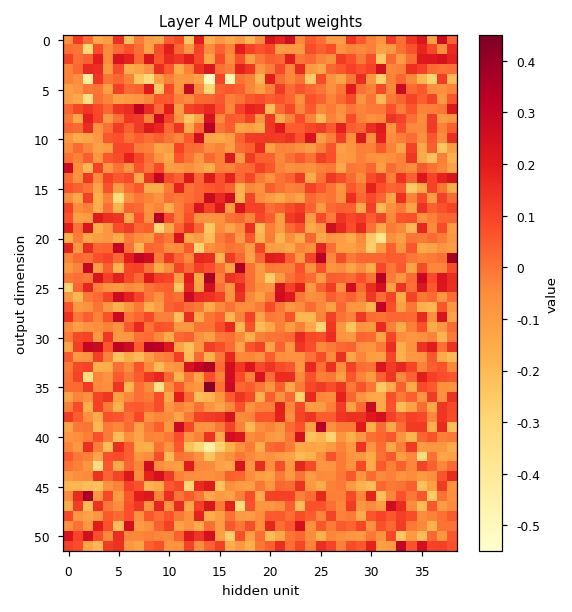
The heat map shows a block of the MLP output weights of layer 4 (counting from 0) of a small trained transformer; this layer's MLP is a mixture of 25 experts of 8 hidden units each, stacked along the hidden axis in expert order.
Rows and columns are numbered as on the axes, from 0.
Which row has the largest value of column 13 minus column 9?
33
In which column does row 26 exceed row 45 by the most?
12
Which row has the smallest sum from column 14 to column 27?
41
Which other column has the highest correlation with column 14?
16
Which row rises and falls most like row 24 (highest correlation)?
14
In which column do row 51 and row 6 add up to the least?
2
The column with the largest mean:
6
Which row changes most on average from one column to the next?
4
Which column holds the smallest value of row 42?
35
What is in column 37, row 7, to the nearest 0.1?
0
